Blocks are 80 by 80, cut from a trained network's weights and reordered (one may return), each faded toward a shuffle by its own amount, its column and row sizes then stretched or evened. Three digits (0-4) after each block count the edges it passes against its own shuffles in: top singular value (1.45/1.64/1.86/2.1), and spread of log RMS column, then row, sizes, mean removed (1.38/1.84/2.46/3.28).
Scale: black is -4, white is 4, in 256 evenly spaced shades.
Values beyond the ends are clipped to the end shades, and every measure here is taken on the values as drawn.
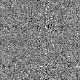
1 2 1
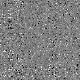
0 2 2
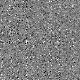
1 2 1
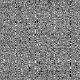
1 3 0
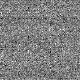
2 2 1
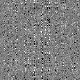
3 3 0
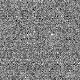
2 1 1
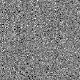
1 1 1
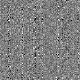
2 3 1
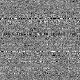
3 0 3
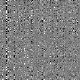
4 3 2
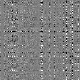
4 4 2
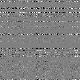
3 1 4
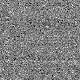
0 0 1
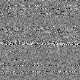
0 0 4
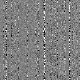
2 4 0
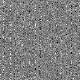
0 3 0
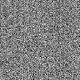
1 0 1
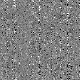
2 3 0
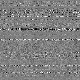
3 0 4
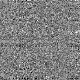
2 2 1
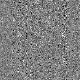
0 3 0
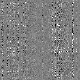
1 4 1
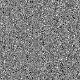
0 2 0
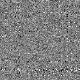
1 2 2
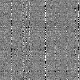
3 3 0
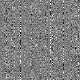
1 4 0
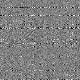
3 1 3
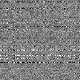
4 1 3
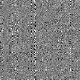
2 3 2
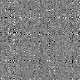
2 3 2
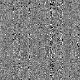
2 3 1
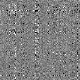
2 3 2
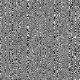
2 4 1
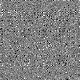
3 1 2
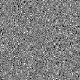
3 2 0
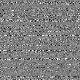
2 0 4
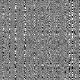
4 4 0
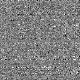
0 1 3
